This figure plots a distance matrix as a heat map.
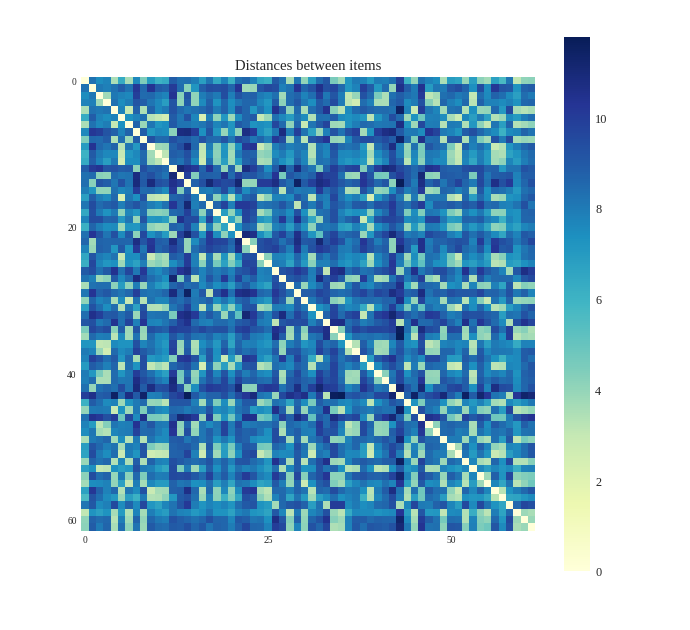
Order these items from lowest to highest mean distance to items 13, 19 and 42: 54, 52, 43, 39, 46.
39, 52, 54, 46, 43
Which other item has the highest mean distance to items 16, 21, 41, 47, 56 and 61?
14
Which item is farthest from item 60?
43
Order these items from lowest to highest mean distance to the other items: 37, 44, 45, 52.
44, 45, 52, 37
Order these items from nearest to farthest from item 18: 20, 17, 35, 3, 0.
20, 0, 3, 35, 17
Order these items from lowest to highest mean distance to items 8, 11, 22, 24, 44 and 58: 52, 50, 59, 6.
50, 59, 6, 52
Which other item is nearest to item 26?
33
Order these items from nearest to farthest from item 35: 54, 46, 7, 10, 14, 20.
54, 20, 10, 7, 14, 46
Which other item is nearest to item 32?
38
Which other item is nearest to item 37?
3
